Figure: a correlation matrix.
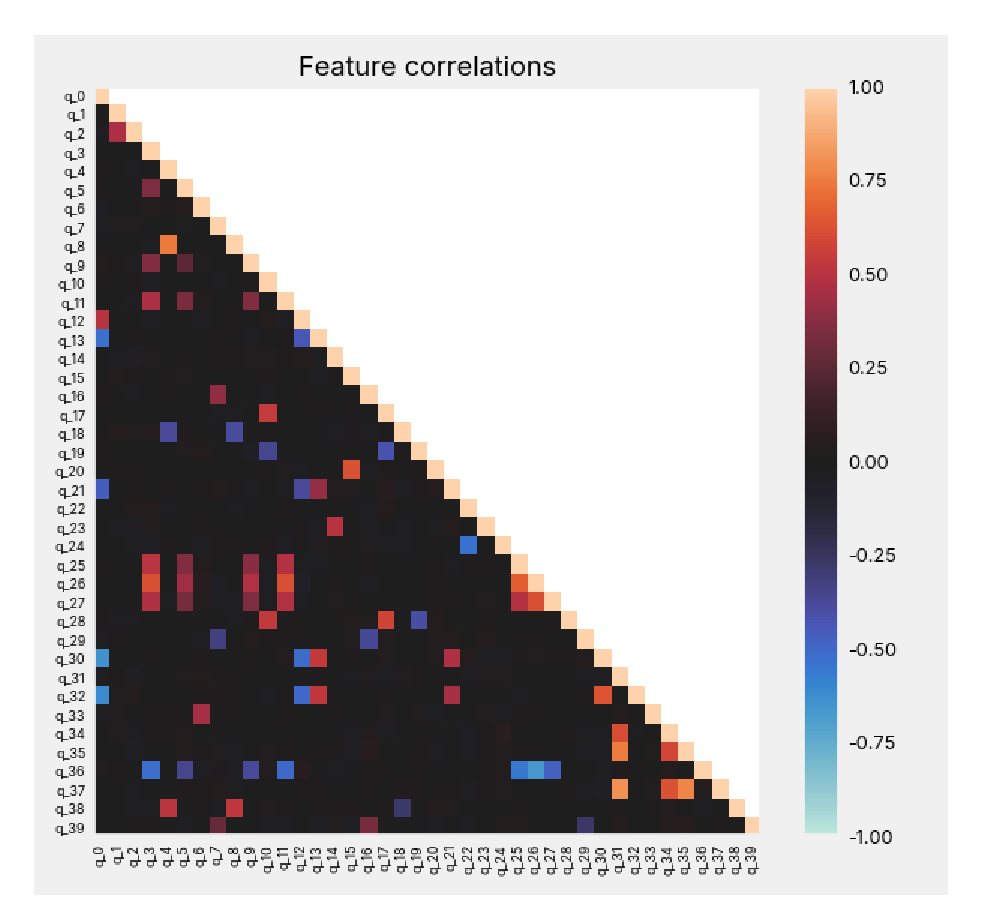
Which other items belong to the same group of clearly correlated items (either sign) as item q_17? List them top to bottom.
q_10, q_19, q_28
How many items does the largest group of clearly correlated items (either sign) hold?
8
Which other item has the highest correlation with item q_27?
q_26
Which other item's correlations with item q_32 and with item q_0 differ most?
q_30
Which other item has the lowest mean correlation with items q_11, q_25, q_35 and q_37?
q_36
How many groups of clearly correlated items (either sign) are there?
11
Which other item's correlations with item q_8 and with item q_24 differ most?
q_4
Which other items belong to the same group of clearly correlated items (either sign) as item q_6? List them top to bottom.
q_33
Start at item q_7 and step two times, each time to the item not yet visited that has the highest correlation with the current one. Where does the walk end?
q_39
